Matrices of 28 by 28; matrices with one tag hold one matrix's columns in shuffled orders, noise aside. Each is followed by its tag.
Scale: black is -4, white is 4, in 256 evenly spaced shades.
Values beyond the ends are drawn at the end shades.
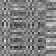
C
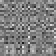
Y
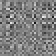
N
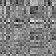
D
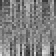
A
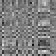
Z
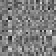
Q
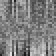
A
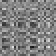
C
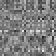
Q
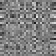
N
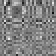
D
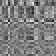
D
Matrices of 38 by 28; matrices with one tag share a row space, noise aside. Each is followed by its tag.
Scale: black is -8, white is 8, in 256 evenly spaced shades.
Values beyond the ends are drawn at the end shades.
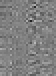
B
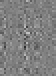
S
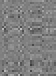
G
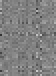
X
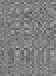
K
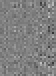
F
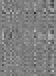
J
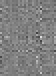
X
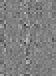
S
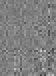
F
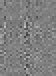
S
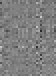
X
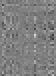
J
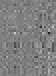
F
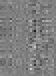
B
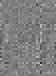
X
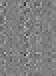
S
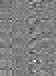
B
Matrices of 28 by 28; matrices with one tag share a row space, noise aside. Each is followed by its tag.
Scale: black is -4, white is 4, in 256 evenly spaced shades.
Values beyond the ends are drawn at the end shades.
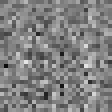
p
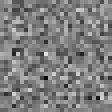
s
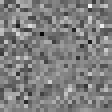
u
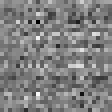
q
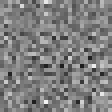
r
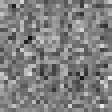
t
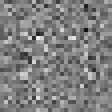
p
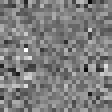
u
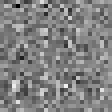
s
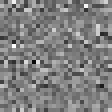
t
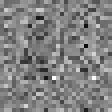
p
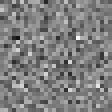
s
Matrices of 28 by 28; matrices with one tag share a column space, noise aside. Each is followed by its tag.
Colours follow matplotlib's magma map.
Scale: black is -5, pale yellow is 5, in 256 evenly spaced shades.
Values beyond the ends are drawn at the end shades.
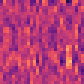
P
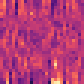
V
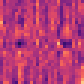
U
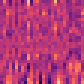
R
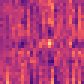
U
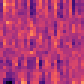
V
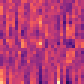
U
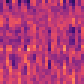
P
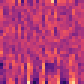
R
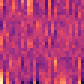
V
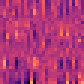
V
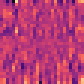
R
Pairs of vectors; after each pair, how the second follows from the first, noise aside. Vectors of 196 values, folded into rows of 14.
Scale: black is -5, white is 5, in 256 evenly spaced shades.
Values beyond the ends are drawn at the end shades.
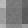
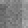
reversed, shrunk.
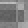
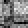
wrapped around, negated, scaled up.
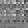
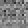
negated.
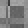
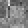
negated.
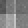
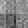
negated.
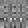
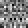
negated, scaled up.
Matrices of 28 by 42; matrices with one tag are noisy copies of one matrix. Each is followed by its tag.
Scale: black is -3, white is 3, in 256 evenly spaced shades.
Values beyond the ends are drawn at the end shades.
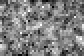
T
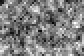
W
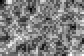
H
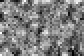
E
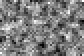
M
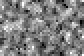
M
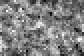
T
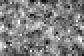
T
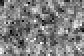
W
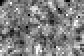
W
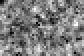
W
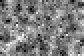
H
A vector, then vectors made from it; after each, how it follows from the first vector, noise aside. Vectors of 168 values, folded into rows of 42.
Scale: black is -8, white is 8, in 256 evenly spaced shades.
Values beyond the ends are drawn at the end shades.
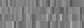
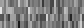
wrapped around, negated, scaled up.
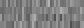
negated.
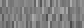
negated.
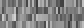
wrapped around, negated, scaled up.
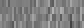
negated.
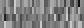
wrapped around, negated, scaled up.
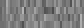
wrapped around, negated.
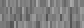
negated.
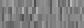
reversed.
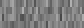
reversed.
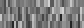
negated, scaled up.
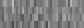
reversed.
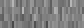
reversed.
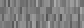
negated.
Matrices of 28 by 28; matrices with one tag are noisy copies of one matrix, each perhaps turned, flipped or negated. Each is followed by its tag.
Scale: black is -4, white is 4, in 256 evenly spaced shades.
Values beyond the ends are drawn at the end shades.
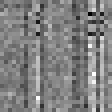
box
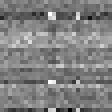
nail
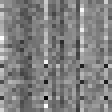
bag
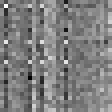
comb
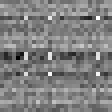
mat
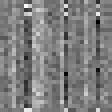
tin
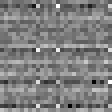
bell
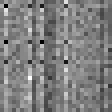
comb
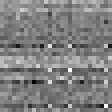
comb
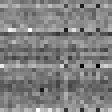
bag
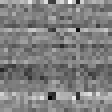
nail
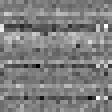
tin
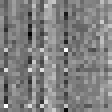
comb
